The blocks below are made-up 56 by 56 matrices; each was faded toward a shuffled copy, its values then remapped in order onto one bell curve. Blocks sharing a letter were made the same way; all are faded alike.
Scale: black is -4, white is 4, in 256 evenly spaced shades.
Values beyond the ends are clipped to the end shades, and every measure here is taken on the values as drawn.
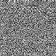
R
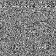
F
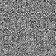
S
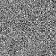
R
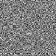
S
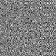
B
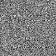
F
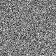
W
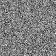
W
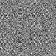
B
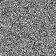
W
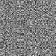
B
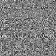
S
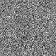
R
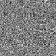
S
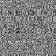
S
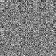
S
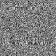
S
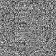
R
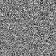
R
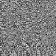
S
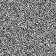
W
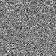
R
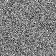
W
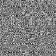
S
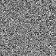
F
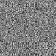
B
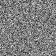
W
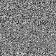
F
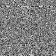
F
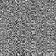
B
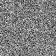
W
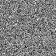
W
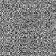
B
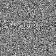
F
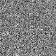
F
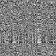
B
